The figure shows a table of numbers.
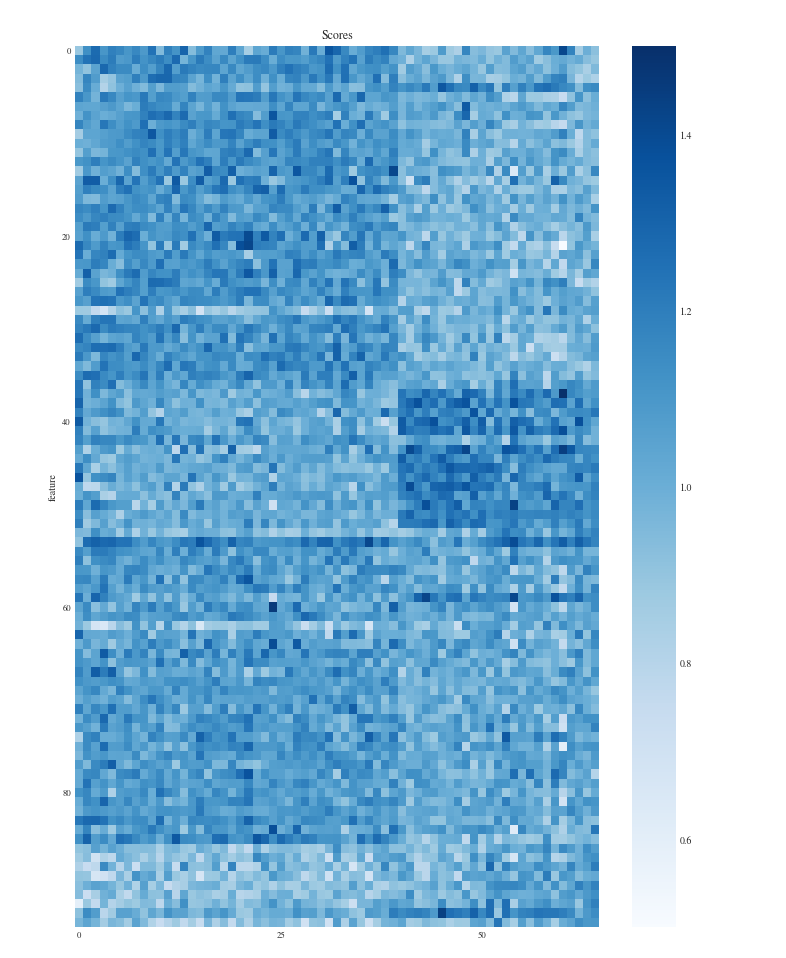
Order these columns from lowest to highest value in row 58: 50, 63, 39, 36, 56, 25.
56, 50, 63, 36, 39, 25
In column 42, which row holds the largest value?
38
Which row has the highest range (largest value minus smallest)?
21
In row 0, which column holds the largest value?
60
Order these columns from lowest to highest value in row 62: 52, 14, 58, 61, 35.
14, 35, 61, 52, 58
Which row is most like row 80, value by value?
66
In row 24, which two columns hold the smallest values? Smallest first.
54, 60
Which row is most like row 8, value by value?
5
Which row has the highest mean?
53
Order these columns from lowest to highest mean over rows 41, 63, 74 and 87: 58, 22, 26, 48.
26, 48, 58, 22
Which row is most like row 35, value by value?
83
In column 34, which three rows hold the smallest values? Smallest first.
88, 92, 47
